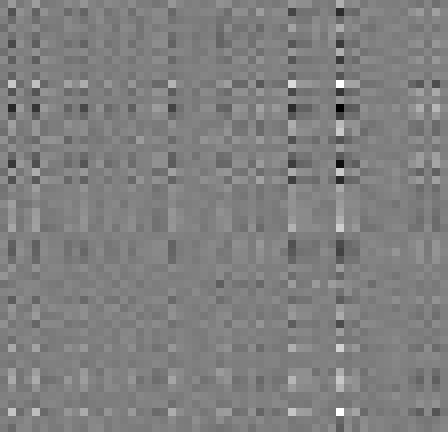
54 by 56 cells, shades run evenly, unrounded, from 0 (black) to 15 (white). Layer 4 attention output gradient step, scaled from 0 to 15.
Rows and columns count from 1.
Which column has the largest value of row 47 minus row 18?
43
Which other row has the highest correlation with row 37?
53
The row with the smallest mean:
14
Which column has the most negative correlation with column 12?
24
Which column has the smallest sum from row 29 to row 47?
44
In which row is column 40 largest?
36
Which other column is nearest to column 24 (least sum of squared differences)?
19
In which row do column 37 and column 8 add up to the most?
11
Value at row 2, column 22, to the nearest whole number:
6
